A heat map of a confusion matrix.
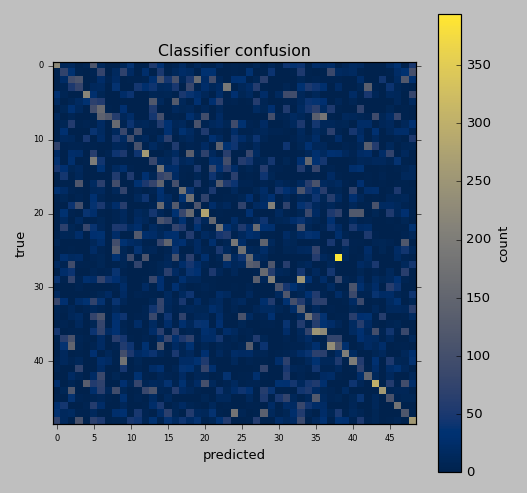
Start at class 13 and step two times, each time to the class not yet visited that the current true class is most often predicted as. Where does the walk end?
16
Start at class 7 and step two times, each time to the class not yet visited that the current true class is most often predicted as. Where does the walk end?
35
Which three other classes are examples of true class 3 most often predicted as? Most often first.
23, 42, 18
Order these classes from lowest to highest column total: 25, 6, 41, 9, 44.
44, 25, 41, 9, 6
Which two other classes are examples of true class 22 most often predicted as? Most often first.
27, 33
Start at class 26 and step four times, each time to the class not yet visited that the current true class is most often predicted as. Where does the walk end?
19
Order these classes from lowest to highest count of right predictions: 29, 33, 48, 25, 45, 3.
3, 45, 33, 25, 29, 48
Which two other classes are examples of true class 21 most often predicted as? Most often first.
14, 15
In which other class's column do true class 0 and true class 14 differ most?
5
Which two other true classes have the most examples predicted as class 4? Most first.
43, 22
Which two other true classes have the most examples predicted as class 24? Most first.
47, 8
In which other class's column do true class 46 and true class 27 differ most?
26
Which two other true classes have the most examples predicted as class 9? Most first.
40, 39
